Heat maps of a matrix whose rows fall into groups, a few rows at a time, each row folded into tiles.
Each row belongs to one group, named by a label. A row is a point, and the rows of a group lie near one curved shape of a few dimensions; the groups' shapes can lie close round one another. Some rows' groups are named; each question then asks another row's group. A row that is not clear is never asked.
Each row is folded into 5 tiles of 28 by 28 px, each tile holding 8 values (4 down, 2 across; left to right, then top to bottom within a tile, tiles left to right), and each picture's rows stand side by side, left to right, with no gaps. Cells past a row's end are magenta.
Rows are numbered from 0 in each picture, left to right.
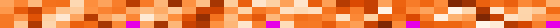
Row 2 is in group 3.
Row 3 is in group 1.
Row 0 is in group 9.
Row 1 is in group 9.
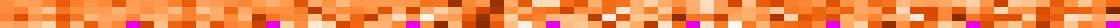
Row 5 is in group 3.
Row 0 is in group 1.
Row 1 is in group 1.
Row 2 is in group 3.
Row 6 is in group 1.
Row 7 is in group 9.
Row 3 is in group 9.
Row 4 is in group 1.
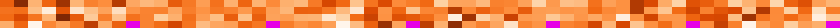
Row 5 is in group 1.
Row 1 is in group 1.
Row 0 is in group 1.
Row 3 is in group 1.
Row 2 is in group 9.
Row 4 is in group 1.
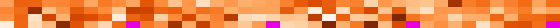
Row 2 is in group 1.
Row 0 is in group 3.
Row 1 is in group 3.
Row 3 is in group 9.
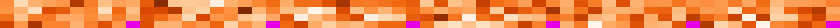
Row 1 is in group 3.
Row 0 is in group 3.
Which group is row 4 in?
3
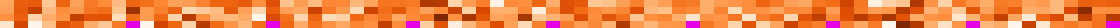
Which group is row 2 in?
9
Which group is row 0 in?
3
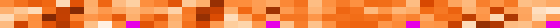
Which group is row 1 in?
9
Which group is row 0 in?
9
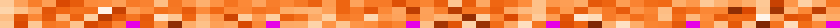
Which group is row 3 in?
3
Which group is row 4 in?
1
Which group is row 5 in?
1
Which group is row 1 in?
1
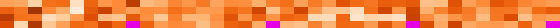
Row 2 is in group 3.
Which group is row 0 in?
9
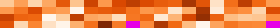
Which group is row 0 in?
9
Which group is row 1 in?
1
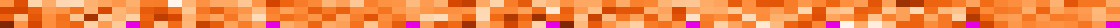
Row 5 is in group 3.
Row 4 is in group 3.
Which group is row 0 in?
3
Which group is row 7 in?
1
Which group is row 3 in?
9
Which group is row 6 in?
3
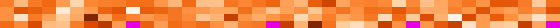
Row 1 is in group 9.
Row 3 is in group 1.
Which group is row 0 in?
9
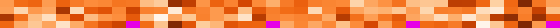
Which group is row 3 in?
9
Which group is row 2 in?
1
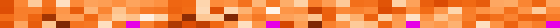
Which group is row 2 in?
1
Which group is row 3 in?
1
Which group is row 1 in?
9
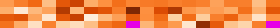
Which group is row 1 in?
3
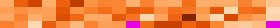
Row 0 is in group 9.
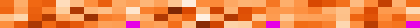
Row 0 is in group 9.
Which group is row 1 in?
1
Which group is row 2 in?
9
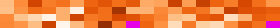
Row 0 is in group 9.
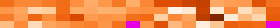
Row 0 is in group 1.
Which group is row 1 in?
1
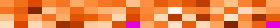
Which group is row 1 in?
1
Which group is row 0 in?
3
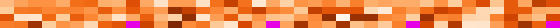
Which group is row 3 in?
9
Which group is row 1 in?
1
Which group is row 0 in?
1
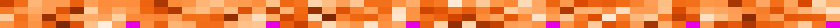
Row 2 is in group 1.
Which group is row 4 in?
1
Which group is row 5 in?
9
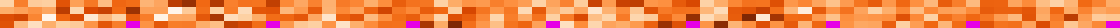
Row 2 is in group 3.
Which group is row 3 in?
3
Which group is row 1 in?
1
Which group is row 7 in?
3
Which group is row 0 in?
9
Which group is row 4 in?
3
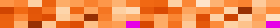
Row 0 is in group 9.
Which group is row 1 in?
3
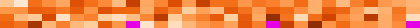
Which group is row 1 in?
3
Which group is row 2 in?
3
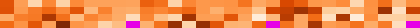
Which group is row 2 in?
3
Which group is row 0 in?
9
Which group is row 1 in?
3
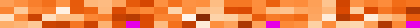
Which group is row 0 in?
1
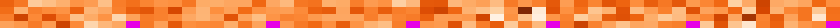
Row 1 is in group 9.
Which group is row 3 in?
3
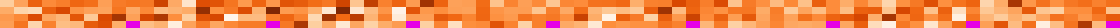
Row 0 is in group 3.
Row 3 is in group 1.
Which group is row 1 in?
9
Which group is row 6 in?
1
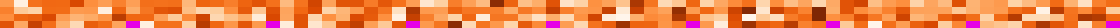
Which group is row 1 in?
3
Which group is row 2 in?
3
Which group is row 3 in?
1
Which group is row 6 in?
1
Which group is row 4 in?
1
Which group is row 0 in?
3
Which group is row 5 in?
1
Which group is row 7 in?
1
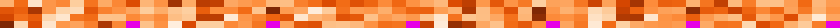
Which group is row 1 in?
9
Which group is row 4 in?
9
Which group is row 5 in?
3
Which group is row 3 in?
1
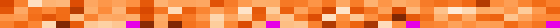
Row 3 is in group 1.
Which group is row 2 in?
1
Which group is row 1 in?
3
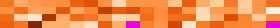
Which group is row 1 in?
9
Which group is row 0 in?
1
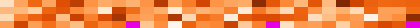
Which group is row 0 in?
3
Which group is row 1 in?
1
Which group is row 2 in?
3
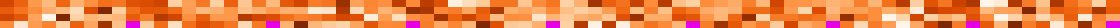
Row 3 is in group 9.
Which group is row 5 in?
3
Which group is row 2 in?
1
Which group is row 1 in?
1
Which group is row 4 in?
9
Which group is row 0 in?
3
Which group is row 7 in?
1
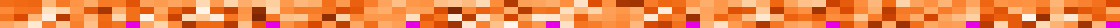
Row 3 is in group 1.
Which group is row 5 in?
1
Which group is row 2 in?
3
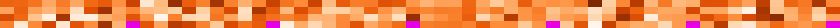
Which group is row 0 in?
3
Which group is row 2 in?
3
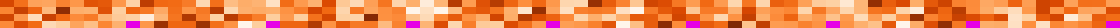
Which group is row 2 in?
9
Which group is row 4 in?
9
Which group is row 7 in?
9
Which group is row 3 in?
3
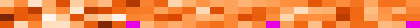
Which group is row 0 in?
9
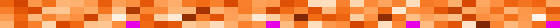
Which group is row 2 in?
1
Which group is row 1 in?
1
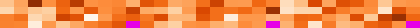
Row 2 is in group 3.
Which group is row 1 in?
9
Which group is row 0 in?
9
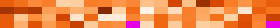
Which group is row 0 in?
3
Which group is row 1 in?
3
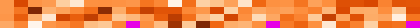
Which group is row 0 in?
3
